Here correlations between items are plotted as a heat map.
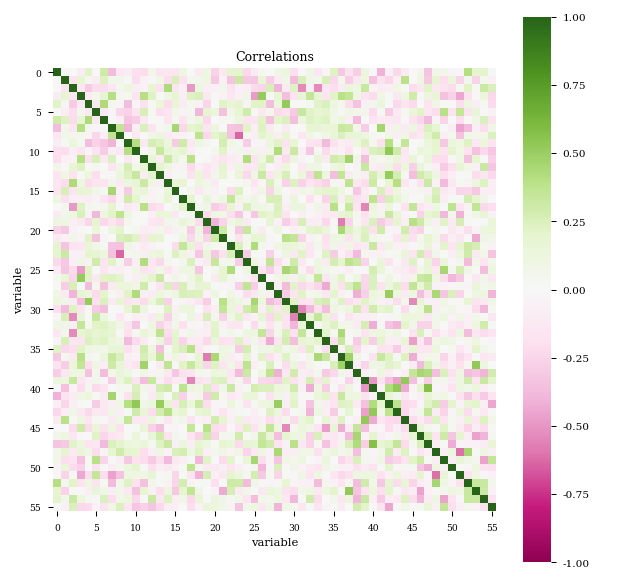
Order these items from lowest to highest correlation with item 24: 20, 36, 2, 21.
2, 21, 36, 20
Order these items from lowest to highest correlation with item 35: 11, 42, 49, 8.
42, 49, 8, 11
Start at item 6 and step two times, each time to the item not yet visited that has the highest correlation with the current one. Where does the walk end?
29
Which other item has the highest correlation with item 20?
36
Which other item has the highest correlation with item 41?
7
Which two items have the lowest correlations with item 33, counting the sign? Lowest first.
2, 52
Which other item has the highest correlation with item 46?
38
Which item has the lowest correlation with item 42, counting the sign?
55
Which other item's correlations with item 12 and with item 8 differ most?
23
